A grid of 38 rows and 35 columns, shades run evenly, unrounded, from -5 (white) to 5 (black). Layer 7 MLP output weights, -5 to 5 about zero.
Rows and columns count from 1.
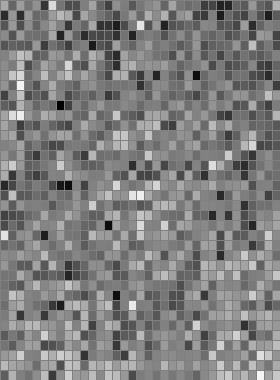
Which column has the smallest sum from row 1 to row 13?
3
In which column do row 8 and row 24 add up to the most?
25
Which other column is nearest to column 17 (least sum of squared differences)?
13
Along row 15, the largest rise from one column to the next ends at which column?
33
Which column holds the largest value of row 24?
6
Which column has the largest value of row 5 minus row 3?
12
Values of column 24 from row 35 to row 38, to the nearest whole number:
2 0 0 0
